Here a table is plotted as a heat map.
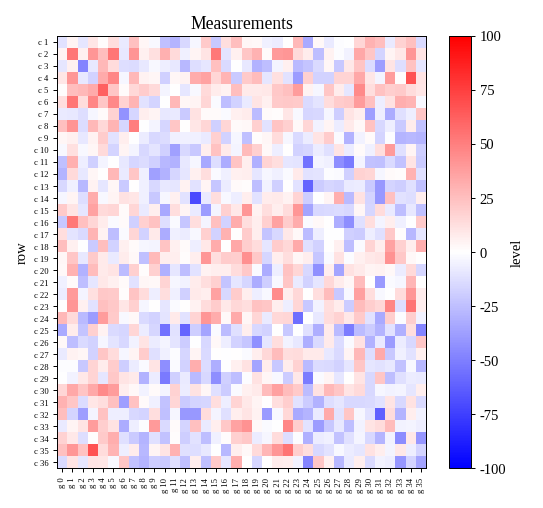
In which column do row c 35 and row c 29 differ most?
g 22
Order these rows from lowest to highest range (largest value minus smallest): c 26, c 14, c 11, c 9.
c 9, c 26, c 11, c 14
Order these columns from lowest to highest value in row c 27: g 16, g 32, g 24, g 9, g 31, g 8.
g 32, g 9, g 16, g 24, g 8, g 31
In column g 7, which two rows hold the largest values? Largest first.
c 8, c 2
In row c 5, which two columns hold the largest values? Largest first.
g 4, g 29
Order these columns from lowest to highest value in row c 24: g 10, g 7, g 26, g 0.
g 10, g 7, g 26, g 0
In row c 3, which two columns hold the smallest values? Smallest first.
g 2, g 31
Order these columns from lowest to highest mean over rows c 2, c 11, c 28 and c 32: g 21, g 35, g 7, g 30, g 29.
g 35, g 30, g 7, g 21, g 29
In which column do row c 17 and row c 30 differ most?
g 5
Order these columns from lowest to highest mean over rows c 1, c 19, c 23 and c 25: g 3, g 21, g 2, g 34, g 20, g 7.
g 2, g 20, g 21, g 3, g 7, g 34
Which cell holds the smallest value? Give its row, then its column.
c 14, g 13
